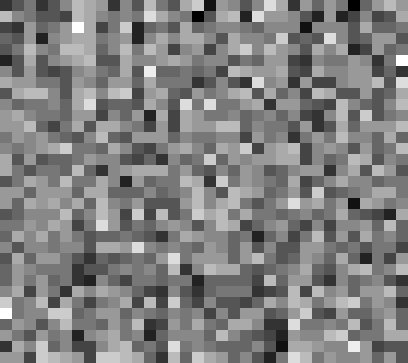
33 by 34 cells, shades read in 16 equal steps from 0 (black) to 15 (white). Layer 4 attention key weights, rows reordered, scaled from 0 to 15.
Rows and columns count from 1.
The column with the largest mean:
29
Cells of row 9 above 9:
14
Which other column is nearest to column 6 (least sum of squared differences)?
5
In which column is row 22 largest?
27
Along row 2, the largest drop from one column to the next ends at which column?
21
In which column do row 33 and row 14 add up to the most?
25
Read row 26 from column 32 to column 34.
8 5 3
